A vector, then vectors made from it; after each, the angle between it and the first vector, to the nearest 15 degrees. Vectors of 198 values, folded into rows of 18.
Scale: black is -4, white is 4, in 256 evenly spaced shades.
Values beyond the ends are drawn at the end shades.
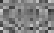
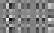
90 degrees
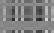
90 degrees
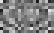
165 degrees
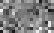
30 degrees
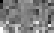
60 degrees
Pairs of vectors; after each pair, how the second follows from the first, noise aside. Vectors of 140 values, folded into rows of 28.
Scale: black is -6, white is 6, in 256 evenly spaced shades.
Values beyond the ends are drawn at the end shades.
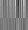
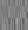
wrapped around, negated, shrunk.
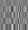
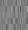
wrapped around, negated, shrunk.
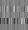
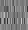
sign-scrambled.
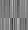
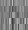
sign-scrambled.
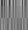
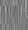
wrapped around, negated, shrunk.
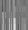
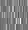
shuffled.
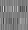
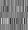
reversed, negated.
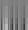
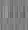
wrapped around, shrunk.
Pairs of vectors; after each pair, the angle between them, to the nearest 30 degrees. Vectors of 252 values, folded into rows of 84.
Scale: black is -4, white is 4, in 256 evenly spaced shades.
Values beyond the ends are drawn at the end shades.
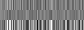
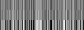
120 degrees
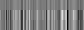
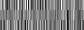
60 degrees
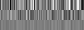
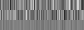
30 degrees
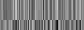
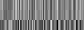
30 degrees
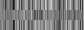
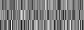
60 degrees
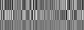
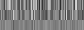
120 degrees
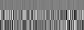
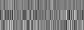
150 degrees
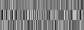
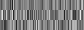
150 degrees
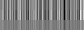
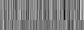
30 degrees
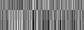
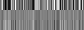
90 degrees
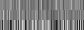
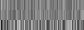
90 degrees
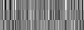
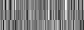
30 degrees
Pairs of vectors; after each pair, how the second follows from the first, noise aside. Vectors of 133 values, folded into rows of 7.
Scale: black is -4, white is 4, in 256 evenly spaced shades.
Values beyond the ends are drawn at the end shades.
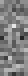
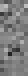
wrapped around, partly zeroed.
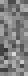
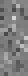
wrapped around, partly zeroed.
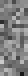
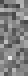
wrapped around, negated.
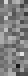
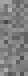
reversed, negated, shrunk.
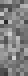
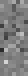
wrapped around, partly zeroed.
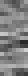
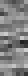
copied.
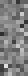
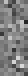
wrapped around, negated.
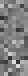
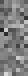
wrapped around, negated.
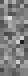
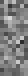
copied.
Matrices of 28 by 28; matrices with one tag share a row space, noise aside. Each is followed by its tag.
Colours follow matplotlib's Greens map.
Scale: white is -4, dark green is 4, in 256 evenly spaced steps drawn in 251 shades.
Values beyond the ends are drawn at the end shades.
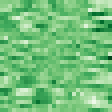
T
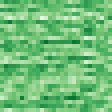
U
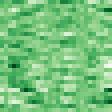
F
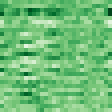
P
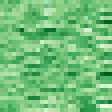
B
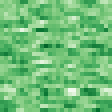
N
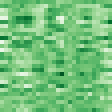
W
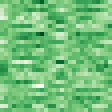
W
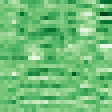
B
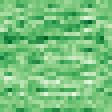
U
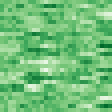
B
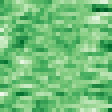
T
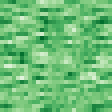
N
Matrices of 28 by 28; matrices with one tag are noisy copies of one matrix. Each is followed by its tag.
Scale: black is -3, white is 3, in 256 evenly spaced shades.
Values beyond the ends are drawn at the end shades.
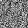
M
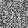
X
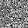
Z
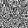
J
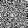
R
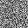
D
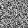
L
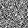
L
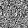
L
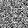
Z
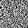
L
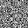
Z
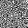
R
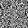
L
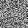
R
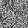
X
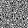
D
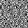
L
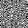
R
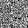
Z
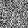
X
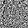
J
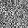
X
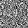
L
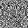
L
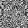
L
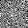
R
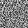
J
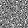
D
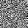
R
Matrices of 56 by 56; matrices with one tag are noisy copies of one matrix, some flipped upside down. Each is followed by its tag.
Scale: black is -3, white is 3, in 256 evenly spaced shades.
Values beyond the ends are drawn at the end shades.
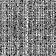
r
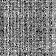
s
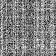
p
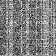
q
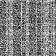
q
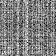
r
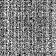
s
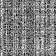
p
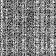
p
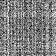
s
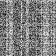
q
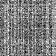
s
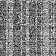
q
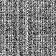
r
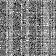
q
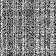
p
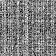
r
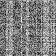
q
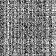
s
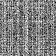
r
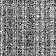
p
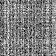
s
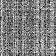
p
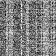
q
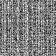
r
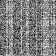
q
